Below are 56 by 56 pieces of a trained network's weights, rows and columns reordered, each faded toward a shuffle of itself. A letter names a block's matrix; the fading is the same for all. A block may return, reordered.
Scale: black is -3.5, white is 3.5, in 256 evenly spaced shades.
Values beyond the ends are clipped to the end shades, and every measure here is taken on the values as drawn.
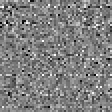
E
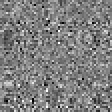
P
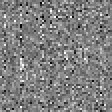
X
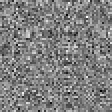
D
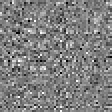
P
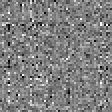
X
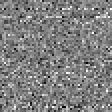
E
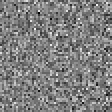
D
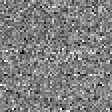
E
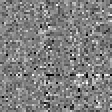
X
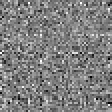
P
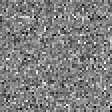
E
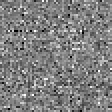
E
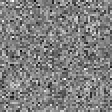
D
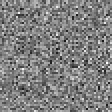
D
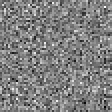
D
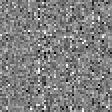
X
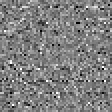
E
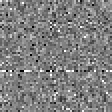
P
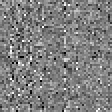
X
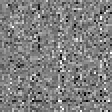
X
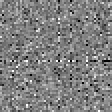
X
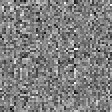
D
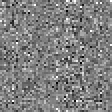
X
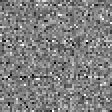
E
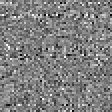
E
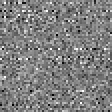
E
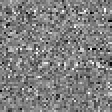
E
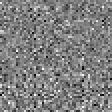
P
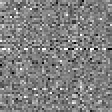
P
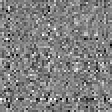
P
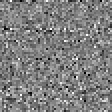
E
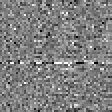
P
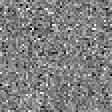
E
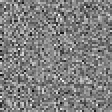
D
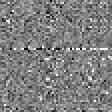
P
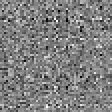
P
